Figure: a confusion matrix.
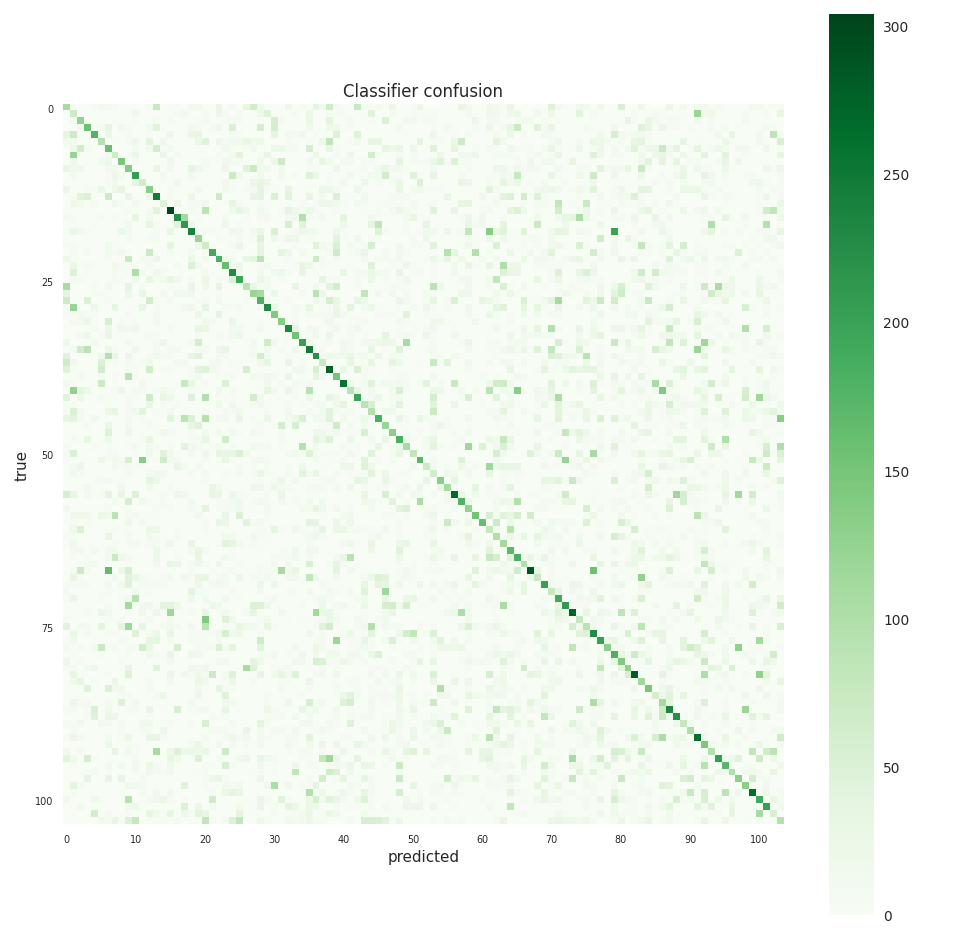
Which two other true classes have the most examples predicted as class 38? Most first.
94, 5
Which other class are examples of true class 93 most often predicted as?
13
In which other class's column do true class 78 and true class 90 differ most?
97
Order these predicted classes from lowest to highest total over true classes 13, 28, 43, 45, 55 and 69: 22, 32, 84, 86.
86, 32, 22, 84
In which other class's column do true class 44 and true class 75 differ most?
9
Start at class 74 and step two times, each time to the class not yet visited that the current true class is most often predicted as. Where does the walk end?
83
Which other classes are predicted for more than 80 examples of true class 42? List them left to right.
20, 71, 100
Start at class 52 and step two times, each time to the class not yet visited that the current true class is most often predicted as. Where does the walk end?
64
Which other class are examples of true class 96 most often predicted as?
33
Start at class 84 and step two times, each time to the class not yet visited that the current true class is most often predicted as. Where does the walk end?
73
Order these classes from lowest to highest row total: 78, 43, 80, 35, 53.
53, 43, 80, 78, 35
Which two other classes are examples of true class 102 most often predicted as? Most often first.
100, 4
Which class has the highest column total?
92
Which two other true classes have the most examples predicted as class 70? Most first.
32, 35
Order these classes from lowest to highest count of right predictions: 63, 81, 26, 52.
52, 26, 63, 81
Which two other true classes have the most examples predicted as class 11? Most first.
51, 78
